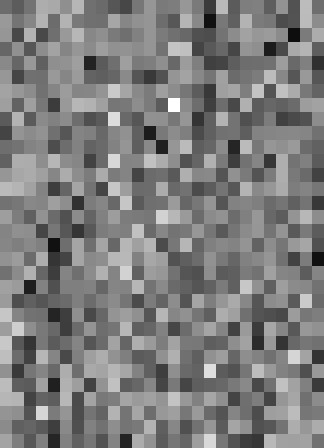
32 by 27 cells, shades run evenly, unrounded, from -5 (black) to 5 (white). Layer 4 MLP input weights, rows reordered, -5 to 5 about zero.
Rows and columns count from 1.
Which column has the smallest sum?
5
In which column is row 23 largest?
1
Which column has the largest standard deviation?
18
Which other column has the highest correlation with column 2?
14
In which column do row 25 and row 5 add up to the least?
8
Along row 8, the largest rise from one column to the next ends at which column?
15
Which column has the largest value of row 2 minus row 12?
16
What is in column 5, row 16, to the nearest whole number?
-1
